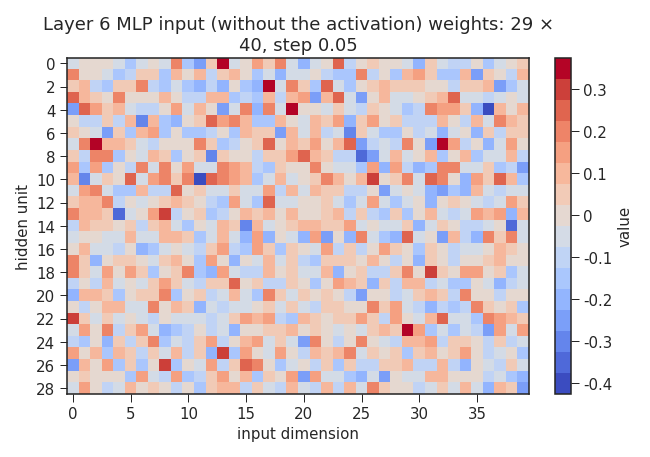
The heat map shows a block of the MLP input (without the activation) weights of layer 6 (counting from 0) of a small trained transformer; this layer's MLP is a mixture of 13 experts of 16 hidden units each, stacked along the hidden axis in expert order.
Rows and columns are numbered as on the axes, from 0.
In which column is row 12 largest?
17
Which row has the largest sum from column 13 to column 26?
10
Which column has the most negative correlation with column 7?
1
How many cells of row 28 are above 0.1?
2
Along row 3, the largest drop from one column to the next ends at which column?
21
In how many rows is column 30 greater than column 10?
10
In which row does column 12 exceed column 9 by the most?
5
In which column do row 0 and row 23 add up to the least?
36
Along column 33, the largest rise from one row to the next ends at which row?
3
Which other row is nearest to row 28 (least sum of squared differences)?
16
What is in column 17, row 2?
0.35
